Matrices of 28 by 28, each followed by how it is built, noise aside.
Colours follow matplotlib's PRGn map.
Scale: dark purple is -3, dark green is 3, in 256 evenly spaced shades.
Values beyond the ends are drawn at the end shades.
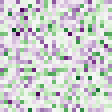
repeating columns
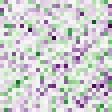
Hankel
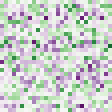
repeating columns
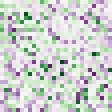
Toeplitz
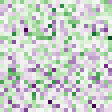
repeating columns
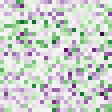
blocks
